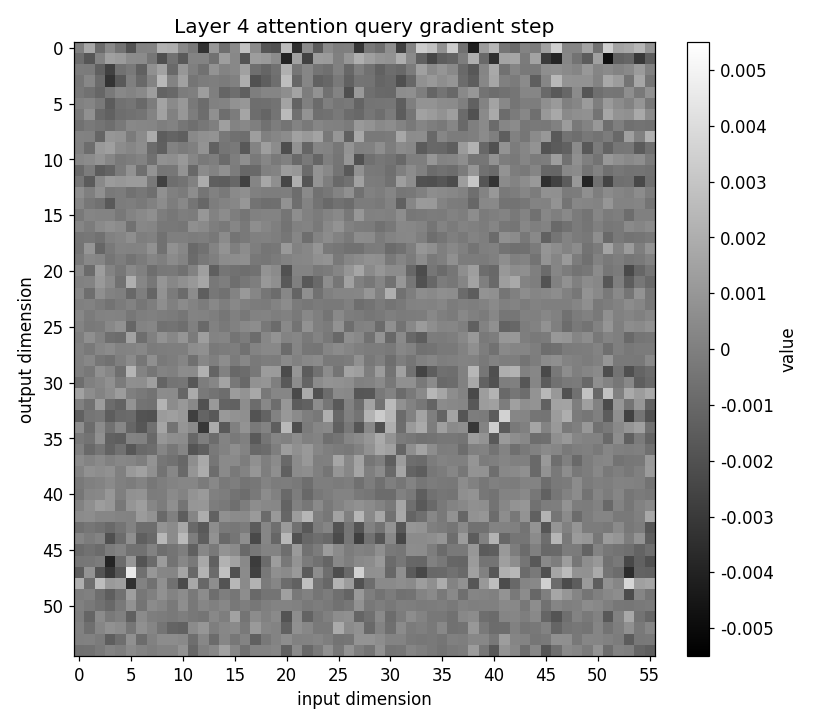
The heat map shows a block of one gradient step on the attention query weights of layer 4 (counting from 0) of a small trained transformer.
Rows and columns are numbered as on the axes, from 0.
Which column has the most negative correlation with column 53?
41
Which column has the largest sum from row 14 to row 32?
5
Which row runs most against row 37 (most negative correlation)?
43
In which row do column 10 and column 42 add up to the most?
47
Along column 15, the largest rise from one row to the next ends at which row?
48
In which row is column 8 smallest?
12
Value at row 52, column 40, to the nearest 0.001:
-0.001
